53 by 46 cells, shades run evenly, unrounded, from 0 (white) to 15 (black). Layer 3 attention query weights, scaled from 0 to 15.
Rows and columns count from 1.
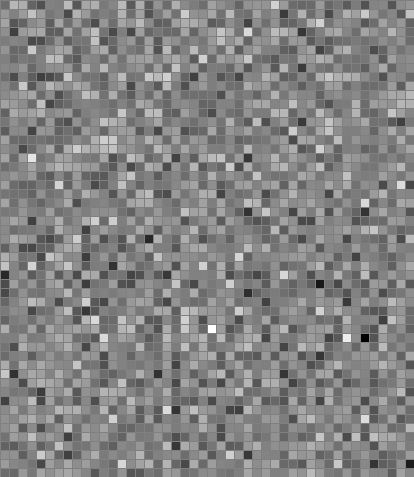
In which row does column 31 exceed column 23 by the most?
7
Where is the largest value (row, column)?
38, 41
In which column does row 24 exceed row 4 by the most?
28
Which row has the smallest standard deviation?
53
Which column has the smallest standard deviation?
40
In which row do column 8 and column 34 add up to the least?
39
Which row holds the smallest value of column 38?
52
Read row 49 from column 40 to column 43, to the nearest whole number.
4 10 4 5
